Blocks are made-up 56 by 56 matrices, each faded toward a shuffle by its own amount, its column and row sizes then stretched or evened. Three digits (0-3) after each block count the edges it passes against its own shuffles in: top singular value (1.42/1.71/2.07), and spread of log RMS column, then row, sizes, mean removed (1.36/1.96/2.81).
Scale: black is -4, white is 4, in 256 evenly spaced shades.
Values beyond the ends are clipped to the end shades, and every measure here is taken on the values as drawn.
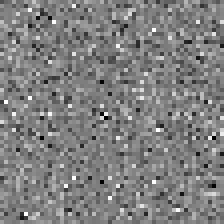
0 0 1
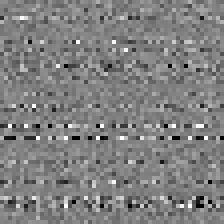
2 0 3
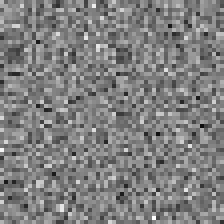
3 0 0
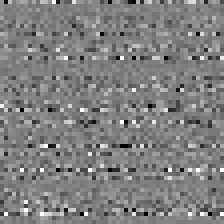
1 0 3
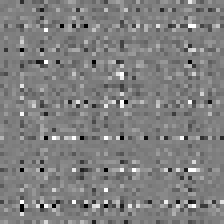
2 2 3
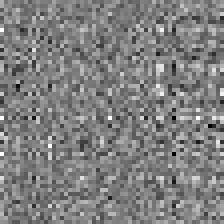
3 2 2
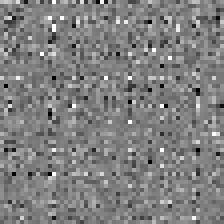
0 2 2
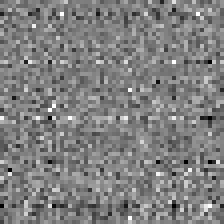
2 1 2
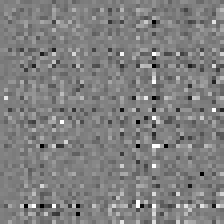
3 2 2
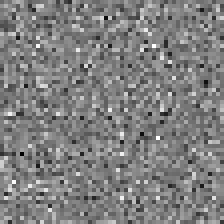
1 0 1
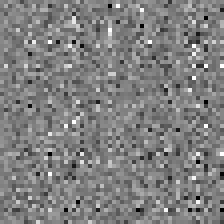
1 2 1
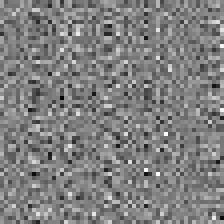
3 2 1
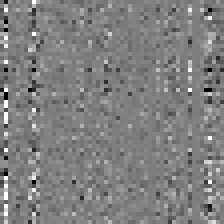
2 3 1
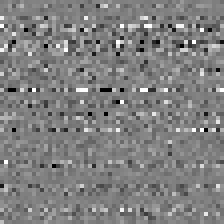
1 0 3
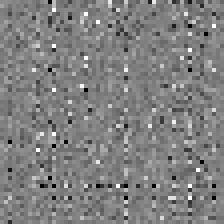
2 2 1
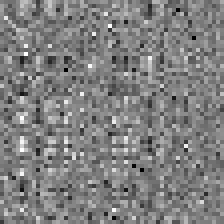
3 2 0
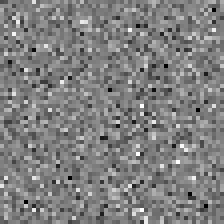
1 1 0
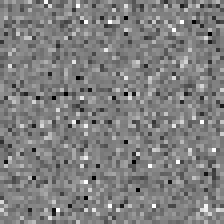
0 0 1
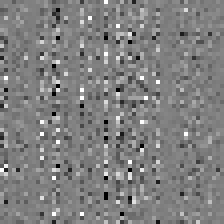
0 3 1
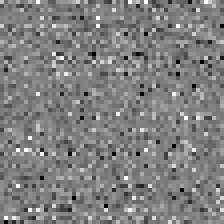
1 0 2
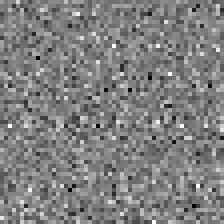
1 0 1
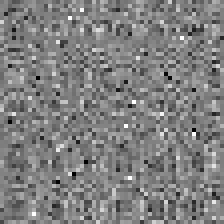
3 1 0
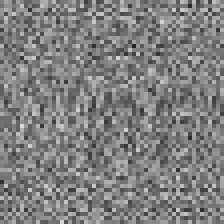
3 0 1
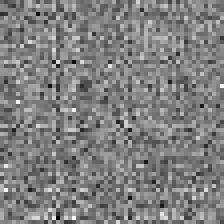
3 1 1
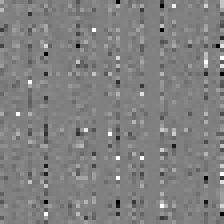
1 3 1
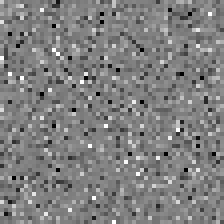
0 0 0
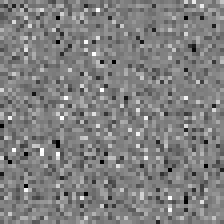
1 1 0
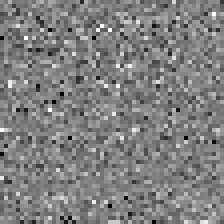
0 0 1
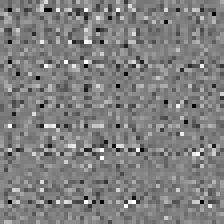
3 1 2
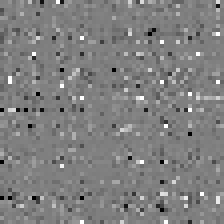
0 2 2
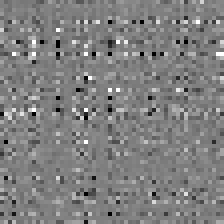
2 2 3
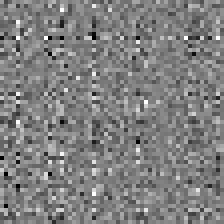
3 2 1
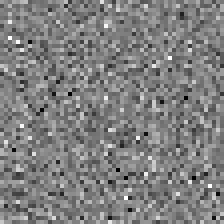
2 0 0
